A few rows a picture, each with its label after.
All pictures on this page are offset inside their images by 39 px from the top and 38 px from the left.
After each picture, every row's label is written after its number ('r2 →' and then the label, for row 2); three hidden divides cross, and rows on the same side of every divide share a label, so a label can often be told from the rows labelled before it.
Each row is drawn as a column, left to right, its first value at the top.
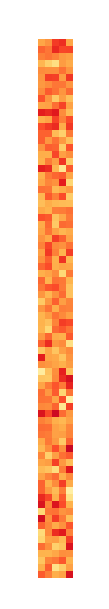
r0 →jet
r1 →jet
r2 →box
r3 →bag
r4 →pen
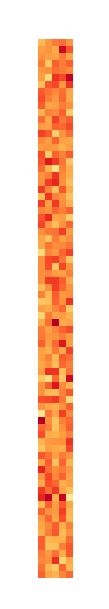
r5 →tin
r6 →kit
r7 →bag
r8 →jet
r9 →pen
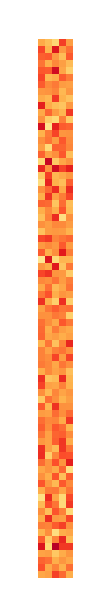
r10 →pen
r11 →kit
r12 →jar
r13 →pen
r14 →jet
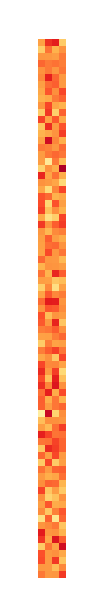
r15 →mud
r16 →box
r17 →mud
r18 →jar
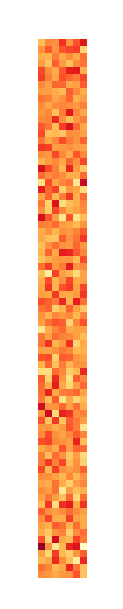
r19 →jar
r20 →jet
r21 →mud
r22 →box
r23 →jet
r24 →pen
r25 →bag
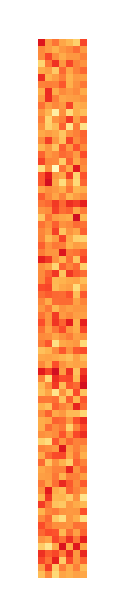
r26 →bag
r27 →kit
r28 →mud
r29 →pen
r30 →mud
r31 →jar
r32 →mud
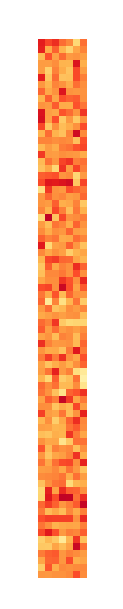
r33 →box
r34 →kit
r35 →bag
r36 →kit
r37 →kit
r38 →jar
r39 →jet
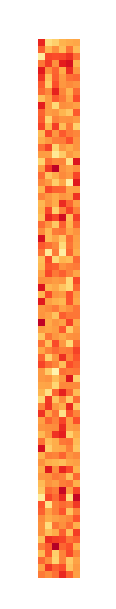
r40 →box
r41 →tin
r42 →jar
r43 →tin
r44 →pen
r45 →kit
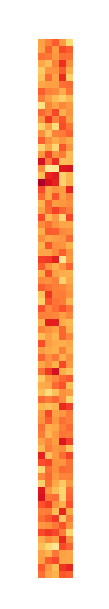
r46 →kit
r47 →bag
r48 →bag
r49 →pen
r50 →jar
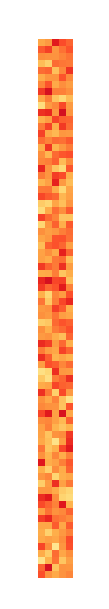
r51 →jet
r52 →jet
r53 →bag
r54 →box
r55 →pen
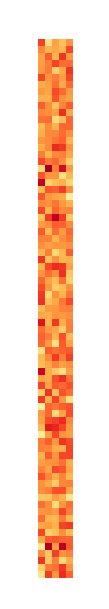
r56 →bag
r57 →jar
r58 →tin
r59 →jar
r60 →pen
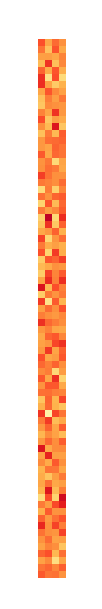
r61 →box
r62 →tin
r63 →box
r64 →kit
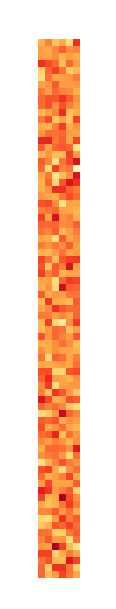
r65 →tin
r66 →mud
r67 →jar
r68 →jet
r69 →kit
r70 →bag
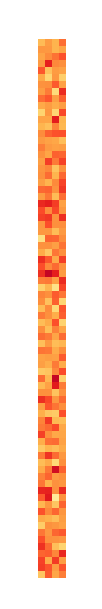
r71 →tin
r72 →tin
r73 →mud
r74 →kit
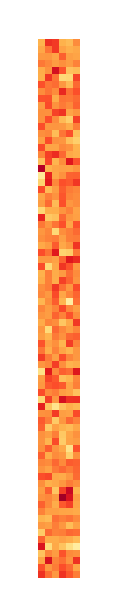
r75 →jar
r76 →bag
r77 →box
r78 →kit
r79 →kit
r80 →bag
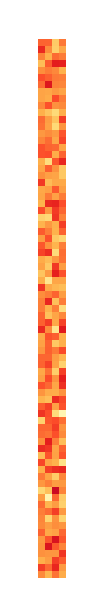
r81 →box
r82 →pen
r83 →tin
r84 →mud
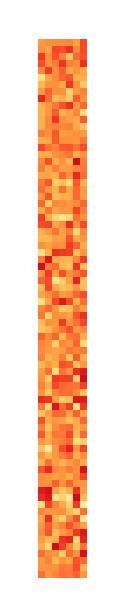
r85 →tin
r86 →kit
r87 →pen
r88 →pen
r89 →pen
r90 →kit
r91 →mud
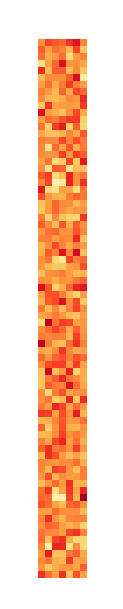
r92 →jet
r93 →bag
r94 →pen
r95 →pen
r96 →bag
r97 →box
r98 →kit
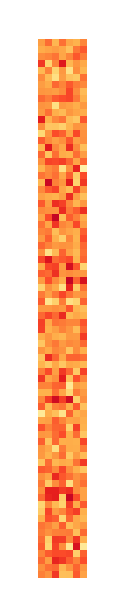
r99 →mud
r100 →kit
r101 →tin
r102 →mud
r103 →kit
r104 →jar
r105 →bag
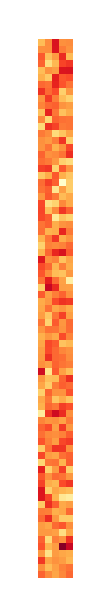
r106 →tin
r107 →jet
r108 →box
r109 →pen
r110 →pen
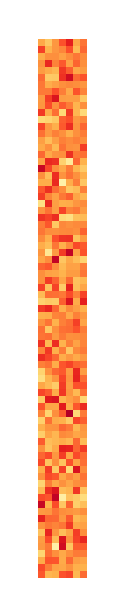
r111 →jet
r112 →tin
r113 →kit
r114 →pen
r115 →box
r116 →mud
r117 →pen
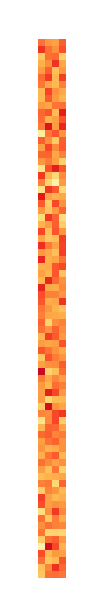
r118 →bag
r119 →jar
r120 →jar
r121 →box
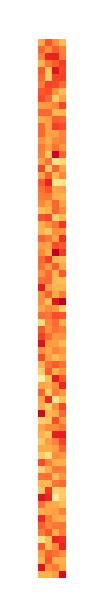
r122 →jet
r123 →kit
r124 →pen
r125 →pen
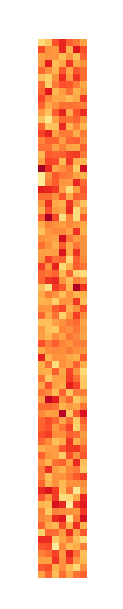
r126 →jar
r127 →tin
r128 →kit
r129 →box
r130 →mud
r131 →box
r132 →jet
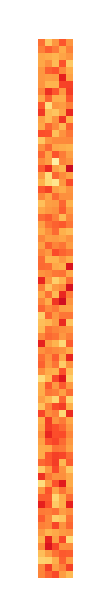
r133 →jet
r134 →jar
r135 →pen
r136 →mud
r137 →jet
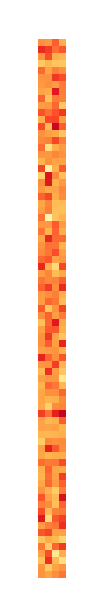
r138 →jet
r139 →bag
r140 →box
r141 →jet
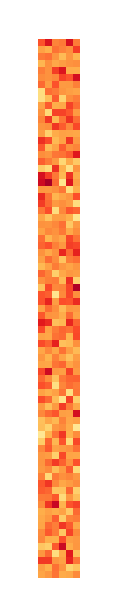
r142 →bag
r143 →bag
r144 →jet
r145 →pen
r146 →bag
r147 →box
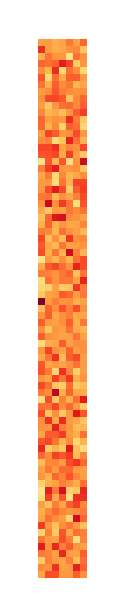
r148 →pen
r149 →tin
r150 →jar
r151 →tin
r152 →pen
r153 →jet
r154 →kit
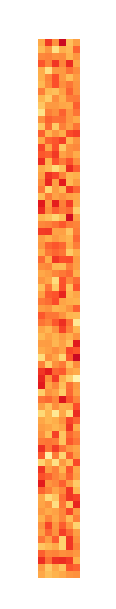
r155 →mud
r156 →bag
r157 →mud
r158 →bag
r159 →tin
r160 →jet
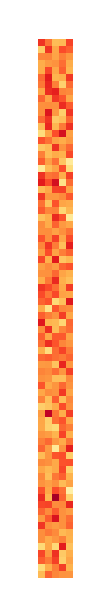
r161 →bag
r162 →box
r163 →kit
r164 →jar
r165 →box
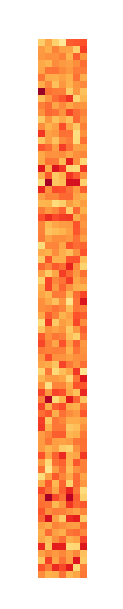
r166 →jar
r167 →kit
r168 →jar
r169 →jar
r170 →kit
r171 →bag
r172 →pen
